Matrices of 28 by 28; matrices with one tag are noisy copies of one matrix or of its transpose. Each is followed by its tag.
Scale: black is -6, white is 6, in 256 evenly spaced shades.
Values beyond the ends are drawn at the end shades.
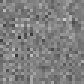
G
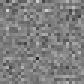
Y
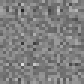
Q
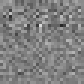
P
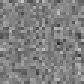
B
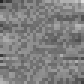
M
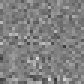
B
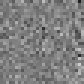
B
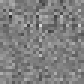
P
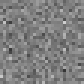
Q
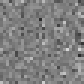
B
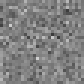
Y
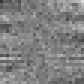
M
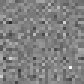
Q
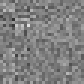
G
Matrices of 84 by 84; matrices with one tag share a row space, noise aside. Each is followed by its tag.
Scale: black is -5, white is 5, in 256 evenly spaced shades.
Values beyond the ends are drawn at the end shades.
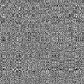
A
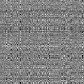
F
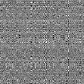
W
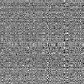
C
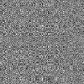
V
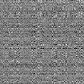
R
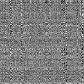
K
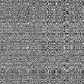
C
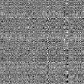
C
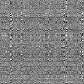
K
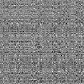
R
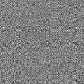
A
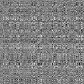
R
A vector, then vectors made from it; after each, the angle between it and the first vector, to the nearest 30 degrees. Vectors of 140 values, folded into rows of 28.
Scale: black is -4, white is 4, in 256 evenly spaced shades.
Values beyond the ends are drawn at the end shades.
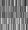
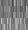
30 degrees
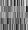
150 degrees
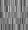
90 degrees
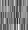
90 degrees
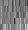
60 degrees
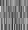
90 degrees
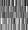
30 degrees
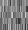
120 degrees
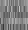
90 degrees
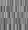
90 degrees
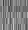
90 degrees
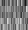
30 degrees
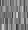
90 degrees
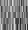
120 degrees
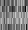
60 degrees
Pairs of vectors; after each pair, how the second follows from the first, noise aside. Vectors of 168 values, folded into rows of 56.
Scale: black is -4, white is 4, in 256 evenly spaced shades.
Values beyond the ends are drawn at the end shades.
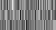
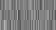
wrapped around, shrunk.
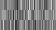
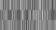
reversed, negated, shrunk.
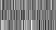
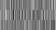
wrapped around, shrunk.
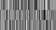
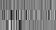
reversed, partly zeroed.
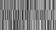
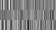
reversed, partly zeroed.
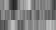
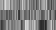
reversed.
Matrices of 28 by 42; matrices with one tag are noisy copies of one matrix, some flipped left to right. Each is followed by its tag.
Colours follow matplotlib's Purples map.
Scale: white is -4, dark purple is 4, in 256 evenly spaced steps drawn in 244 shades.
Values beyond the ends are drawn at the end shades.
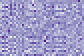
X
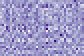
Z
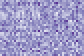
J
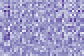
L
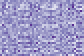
X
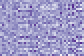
X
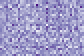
Z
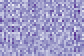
L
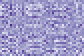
X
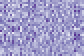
L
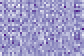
L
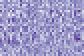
L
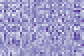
L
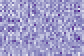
L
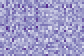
Z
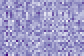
J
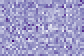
Z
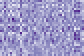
L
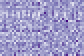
J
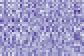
L
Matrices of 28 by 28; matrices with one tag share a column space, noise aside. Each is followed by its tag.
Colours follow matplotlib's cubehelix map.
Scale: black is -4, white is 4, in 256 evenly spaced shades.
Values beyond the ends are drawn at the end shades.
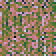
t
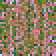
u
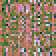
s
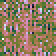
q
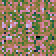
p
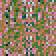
u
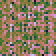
u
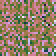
s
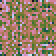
u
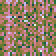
s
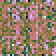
u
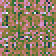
t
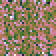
u
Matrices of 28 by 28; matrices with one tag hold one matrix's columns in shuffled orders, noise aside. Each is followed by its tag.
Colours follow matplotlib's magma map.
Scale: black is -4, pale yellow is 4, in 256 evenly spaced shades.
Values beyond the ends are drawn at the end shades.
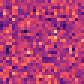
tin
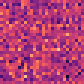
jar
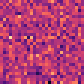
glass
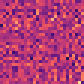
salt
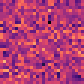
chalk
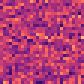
glass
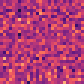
salt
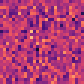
tin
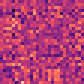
salt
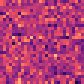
glass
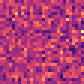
tin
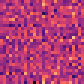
glass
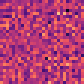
salt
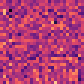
salt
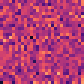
glass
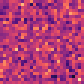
jar
